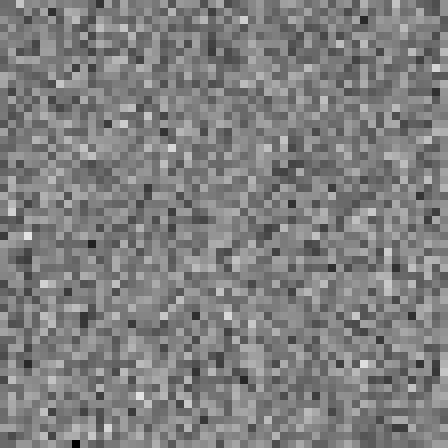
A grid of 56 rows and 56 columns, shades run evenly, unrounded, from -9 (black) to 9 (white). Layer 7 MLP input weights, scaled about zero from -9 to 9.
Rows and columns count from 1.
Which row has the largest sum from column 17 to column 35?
50
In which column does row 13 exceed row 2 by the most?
41
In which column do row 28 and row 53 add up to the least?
26
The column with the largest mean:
56
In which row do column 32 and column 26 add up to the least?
28
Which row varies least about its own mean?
38
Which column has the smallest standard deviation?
20
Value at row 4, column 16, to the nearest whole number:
5
